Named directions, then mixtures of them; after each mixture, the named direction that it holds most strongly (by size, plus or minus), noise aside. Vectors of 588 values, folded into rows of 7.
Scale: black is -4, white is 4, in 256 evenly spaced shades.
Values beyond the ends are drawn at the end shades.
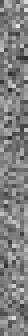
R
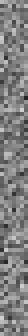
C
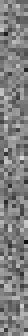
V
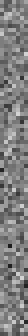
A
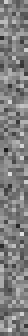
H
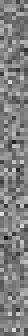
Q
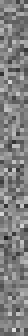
Q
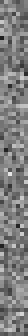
H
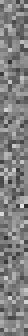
Q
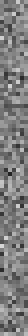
Q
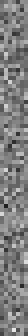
Q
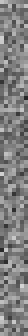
C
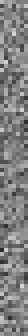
C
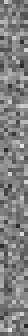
H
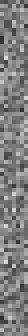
C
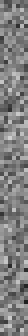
C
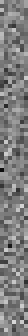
A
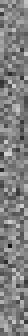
A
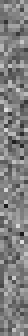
H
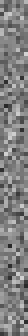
A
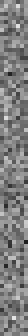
V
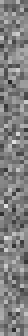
Q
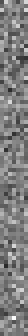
R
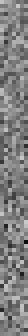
V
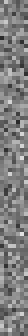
H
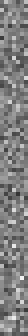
H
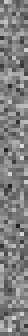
H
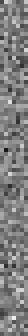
H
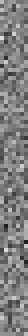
C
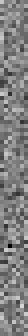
C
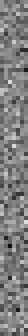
Q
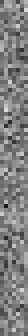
R
